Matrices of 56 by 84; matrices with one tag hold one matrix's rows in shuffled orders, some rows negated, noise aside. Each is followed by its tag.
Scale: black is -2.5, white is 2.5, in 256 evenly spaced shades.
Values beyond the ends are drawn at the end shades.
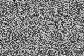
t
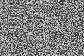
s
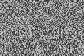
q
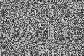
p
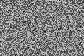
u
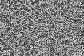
p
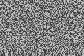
q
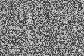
s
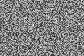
q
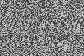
t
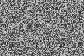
s
